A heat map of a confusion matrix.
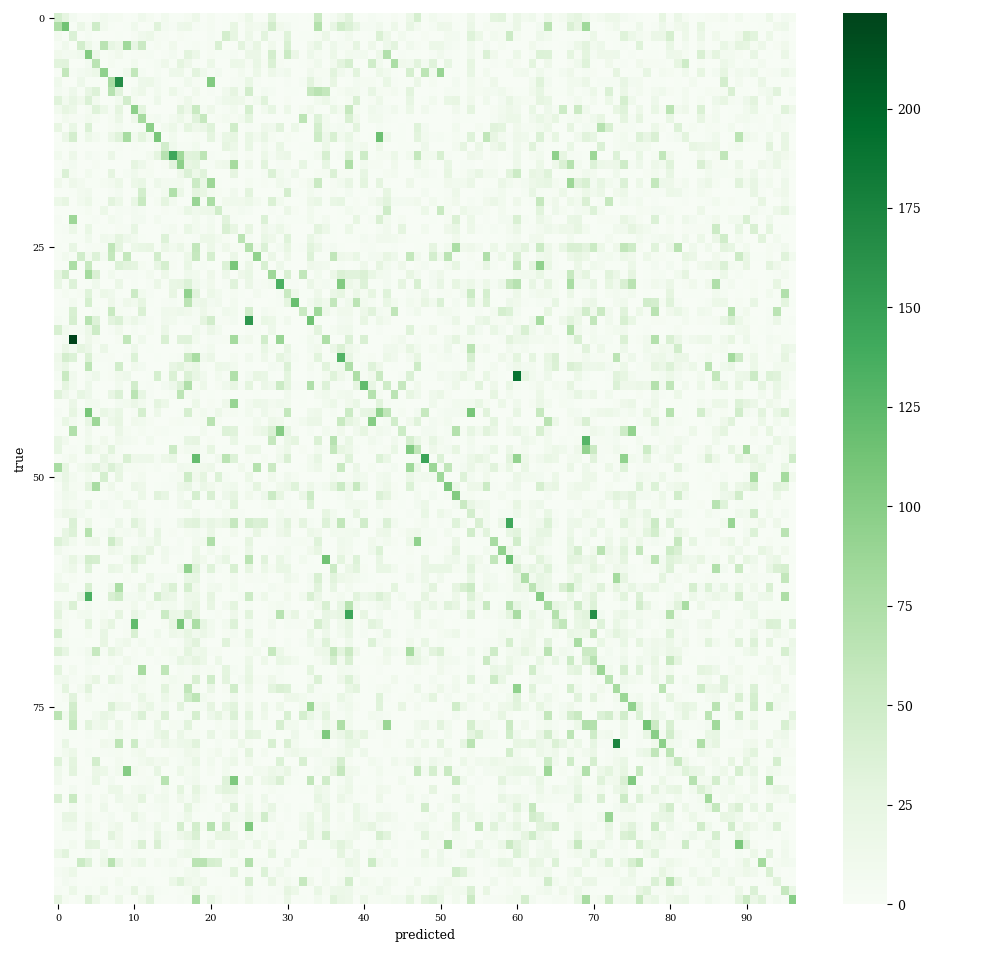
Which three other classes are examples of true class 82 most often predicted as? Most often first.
9, 64, 69
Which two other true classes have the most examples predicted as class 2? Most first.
35, 22
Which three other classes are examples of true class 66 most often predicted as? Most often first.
10, 16, 18
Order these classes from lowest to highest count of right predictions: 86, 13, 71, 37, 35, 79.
86, 35, 71, 79, 13, 37
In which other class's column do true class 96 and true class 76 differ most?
69
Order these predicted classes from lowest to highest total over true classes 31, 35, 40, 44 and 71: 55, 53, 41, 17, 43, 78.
53, 55, 43, 41, 17, 78
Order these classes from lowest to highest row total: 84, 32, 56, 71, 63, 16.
84, 71, 56, 16, 32, 63
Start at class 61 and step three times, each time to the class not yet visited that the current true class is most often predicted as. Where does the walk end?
17
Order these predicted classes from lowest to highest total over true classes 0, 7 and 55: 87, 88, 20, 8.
87, 88, 20, 8
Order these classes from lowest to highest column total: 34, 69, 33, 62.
62, 33, 34, 69
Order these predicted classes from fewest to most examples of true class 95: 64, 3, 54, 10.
3, 64, 10, 54
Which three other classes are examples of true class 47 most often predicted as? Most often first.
46, 69, 90
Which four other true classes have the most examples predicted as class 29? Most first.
45, 35, 65, 40
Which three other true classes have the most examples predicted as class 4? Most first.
63, 43, 28
